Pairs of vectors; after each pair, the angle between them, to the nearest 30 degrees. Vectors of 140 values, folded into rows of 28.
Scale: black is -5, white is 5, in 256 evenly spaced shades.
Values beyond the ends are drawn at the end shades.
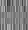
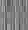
30 degrees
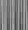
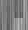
60 degrees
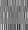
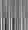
90 degrees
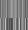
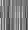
60 degrees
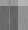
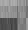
60 degrees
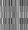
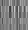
120 degrees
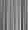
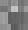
90 degrees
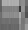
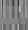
120 degrees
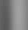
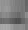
120 degrees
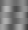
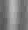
120 degrees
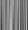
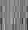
60 degrees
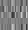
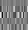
90 degrees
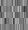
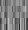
120 degrees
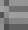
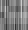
60 degrees
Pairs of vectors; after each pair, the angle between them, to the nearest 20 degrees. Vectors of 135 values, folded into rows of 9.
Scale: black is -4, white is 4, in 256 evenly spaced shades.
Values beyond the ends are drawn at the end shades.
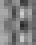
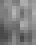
140 degrees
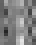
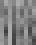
60 degrees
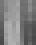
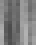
160 degrees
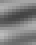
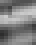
160 degrees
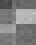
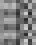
100 degrees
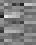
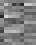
20 degrees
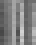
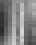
40 degrees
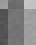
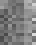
40 degrees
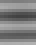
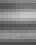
160 degrees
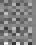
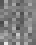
40 degrees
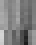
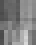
160 degrees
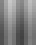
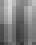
20 degrees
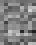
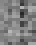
40 degrees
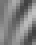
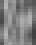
60 degrees
